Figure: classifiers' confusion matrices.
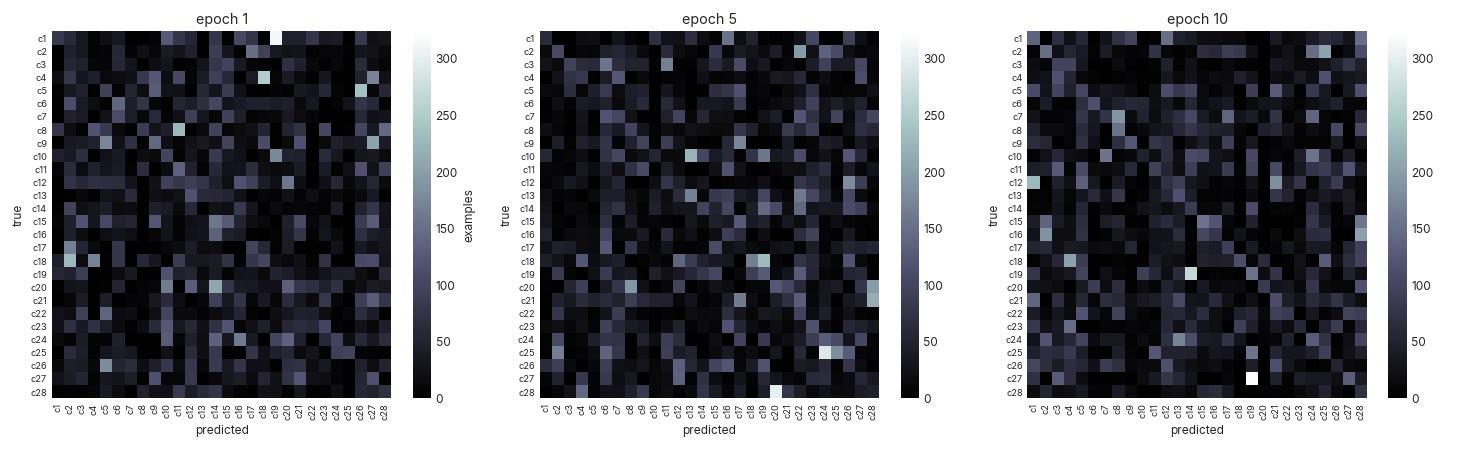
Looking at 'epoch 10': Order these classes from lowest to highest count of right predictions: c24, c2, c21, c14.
c14, c21, c24, c2
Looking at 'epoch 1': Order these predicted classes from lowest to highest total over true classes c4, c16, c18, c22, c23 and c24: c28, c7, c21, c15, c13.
c7, c13, c28, c21, c15
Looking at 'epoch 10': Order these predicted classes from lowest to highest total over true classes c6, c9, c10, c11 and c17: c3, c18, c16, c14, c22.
c18, c22, c16, c3, c14
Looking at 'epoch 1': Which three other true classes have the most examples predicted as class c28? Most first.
c8, c11, c21
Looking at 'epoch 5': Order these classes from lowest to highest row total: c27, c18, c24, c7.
c27, c7, c24, c18
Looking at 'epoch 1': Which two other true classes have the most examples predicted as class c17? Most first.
c2, c12
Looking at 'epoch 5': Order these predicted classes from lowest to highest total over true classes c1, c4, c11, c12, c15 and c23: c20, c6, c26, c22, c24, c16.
c20, c24, c22, c6, c26, c16
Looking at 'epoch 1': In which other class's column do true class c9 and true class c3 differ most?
c27
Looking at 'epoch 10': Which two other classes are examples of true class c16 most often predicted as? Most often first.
c28, c2
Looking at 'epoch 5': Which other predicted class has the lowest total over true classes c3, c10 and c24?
c28
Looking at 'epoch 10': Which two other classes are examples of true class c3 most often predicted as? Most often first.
c4, c27
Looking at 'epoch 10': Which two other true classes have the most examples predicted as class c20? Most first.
c18, c8
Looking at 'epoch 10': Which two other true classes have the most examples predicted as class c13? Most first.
c24, c21
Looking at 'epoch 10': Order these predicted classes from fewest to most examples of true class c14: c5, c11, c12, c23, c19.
c23, c12, c11, c5, c19
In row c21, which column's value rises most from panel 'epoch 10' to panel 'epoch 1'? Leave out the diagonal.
c27
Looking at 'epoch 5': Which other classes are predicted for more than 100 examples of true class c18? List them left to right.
c4, c12, c19, c26
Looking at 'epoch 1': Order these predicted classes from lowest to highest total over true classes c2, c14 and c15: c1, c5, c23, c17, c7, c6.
c1, c23, c7, c6, c5, c17
